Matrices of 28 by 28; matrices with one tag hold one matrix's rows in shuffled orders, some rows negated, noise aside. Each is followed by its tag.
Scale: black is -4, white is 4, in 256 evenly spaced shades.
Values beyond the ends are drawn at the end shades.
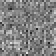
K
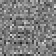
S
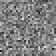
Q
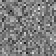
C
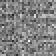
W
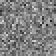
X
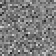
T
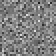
C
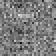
S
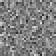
X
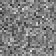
T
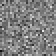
T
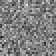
T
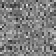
K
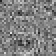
S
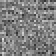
W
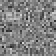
K
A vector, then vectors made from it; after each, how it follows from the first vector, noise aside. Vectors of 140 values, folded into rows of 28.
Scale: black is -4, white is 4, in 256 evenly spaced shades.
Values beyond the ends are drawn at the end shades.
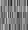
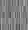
reversed, shrunk.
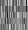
negated.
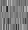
wrapped around, partly zeroed.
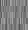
wrapped around, negated, shrunk.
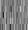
wrapped around, partly zeroed.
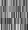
reversed, negated.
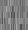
wrapped around, shrunk.
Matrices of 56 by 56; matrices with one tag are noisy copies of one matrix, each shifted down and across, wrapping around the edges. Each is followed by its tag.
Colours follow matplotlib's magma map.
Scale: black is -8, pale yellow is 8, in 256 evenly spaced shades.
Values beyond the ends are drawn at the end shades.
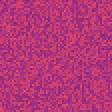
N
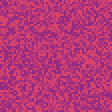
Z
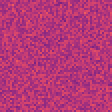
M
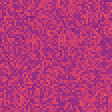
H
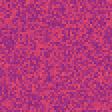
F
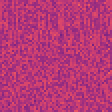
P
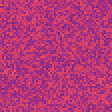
F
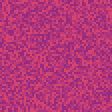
M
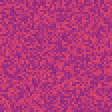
Z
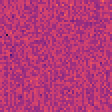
P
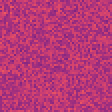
F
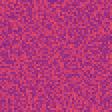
M
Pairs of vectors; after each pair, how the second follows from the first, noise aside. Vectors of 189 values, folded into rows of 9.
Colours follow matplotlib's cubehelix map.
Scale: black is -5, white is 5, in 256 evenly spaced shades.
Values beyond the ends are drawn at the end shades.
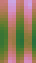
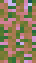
sign-scrambled.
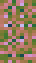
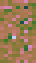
reversed, partly zeroed.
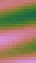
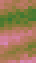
shrunk.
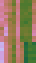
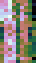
reversed, negated, scaled up.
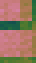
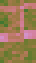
wrapped around, negated, shrunk.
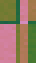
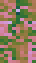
sign-scrambled.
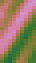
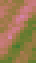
shrunk.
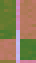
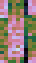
wrapped around, negated, scaled up.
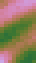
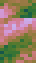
wrapped around.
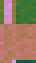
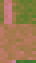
shrunk.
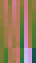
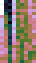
reversed, negated, scaled up.
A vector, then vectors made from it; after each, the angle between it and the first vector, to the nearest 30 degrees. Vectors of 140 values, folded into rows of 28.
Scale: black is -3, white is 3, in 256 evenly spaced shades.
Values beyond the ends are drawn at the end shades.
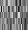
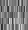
90 degrees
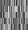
90 degrees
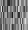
150 degrees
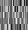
90 degrees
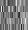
150 degrees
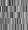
150 degrees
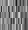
30 degrees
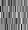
120 degrees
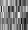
30 degrees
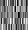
120 degrees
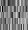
150 degrees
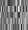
150 degrees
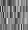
150 degrees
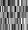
150 degrees
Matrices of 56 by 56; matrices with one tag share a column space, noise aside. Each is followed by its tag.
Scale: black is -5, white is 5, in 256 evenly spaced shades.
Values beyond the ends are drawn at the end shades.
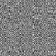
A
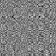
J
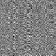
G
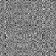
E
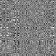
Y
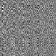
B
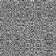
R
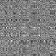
Y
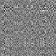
B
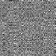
R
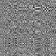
B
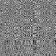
Y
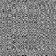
G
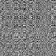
E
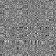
Y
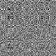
E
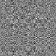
A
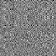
E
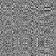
B
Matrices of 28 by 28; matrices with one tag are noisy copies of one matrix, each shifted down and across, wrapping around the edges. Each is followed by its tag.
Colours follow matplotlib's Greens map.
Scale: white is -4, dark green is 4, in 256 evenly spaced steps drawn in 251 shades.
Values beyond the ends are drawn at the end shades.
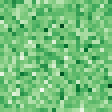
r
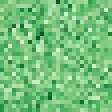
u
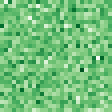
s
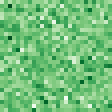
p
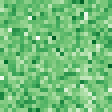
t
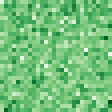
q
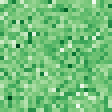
s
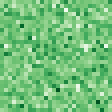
p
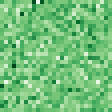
s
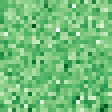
u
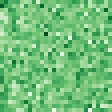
u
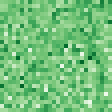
u
